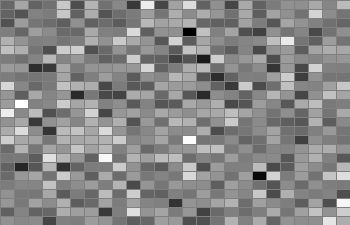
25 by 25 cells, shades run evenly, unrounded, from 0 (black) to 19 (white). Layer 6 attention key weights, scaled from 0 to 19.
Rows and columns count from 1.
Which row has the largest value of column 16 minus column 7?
7
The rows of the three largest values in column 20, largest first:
20, 5, 11
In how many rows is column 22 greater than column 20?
12
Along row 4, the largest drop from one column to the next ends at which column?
14
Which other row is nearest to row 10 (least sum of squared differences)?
6
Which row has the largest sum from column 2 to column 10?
16
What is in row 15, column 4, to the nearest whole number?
4
